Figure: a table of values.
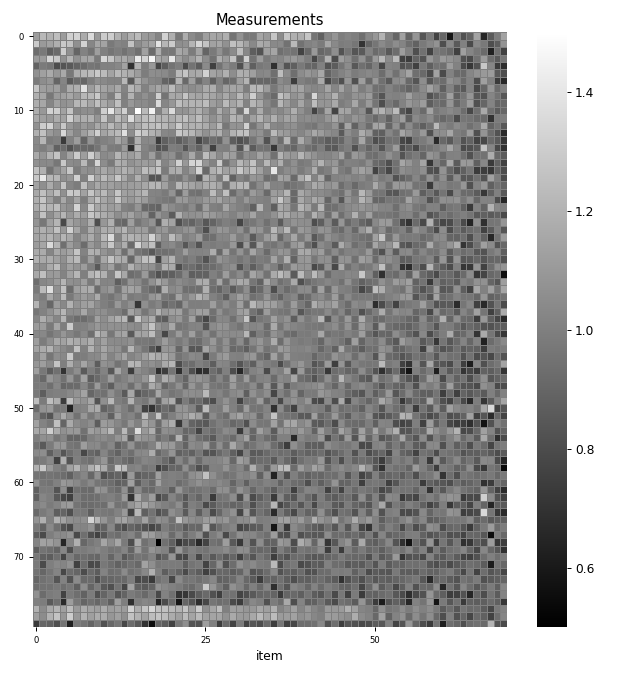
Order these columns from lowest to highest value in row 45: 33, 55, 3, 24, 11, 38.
55, 24, 38, 11, 3, 33
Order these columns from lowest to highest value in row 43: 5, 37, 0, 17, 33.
33, 0, 37, 17, 5
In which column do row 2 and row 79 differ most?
67
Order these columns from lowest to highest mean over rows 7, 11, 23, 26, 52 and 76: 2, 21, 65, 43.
65, 21, 43, 2
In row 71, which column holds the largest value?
35
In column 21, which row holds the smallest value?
76
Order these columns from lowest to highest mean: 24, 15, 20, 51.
51, 24, 20, 15
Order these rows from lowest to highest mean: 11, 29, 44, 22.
44, 29, 22, 11
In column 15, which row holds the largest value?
10
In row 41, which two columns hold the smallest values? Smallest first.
66, 59
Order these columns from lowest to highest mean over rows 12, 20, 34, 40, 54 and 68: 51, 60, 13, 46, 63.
63, 60, 51, 46, 13
